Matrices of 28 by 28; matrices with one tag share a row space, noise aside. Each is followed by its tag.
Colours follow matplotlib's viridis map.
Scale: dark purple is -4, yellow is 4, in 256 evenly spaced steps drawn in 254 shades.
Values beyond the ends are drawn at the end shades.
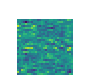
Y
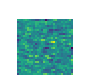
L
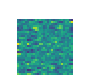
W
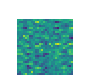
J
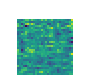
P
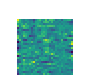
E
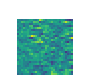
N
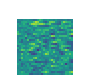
N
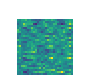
Y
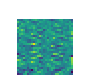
W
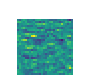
Y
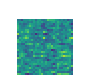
L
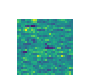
Y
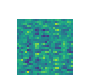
J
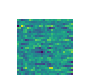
P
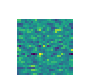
W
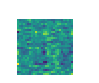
L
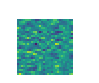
W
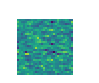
L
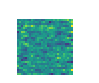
P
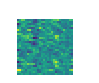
W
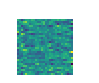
P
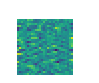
W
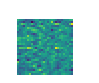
W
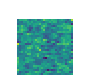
L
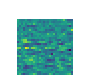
Y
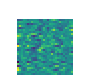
W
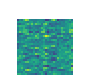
L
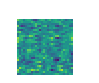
W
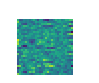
E
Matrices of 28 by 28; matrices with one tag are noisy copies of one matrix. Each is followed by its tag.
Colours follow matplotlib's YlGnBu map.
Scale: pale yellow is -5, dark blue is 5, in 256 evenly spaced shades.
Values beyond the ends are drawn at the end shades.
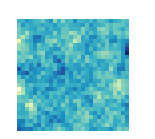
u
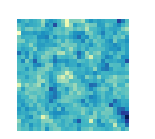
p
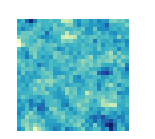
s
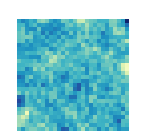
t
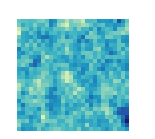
p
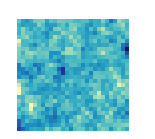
u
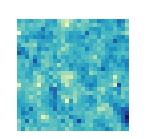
p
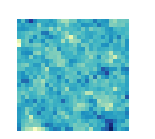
s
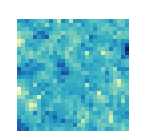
u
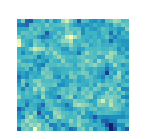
s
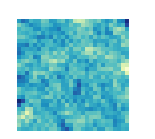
t
